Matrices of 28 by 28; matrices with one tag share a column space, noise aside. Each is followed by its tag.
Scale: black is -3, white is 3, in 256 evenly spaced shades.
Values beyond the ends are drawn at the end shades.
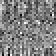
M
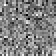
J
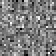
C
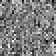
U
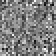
U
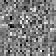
C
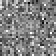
J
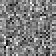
J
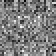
C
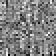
M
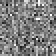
J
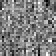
C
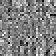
J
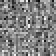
C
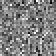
U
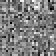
C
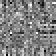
M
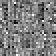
M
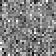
U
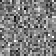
C
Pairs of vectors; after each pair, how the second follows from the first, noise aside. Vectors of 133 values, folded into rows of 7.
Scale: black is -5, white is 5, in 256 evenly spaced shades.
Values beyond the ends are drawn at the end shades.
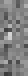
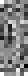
wrapped around, scaled up.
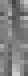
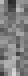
reversed, negated.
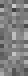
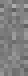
shrunk.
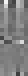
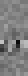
wrapped around, negated, partly zeroed.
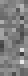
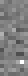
partly zeroed.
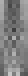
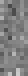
partly zeroed.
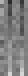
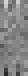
reversed, partly zeroed.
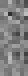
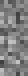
reversed, negated.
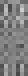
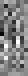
wrapped around, scaled up.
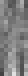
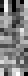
reversed, negated, scaled up.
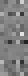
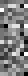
wrapped around, negated, scaled up.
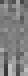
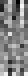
reversed, negated, scaled up.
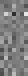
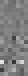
reversed, partly zeroed.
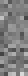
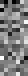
reversed, negated, scaled up.
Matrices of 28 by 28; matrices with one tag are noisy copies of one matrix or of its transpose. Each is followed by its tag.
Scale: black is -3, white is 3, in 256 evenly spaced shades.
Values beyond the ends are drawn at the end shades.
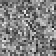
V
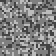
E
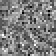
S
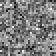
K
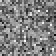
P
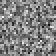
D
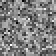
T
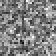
K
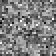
V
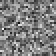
D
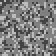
T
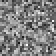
P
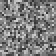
D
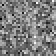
P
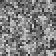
V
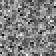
D
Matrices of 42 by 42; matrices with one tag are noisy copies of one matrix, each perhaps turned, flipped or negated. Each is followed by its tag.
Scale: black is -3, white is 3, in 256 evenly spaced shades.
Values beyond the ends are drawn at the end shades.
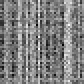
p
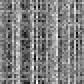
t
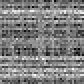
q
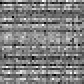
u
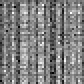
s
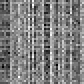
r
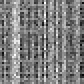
p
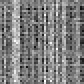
p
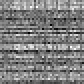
r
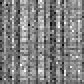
s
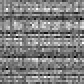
t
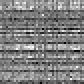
r
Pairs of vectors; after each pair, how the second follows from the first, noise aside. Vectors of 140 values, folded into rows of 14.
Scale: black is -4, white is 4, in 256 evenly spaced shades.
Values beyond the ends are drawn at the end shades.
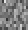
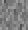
negated, shrunk.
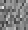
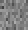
negated, shrunk.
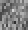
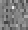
reversed, negated, partly zeroed.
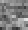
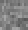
negated, shrunk.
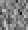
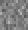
negated, shrunk.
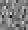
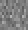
negated, shrunk.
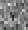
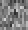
reversed.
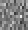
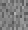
negated, shrunk.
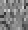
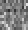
negated.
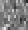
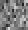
negated.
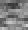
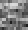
negated.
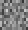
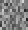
negated.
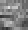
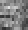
copied.
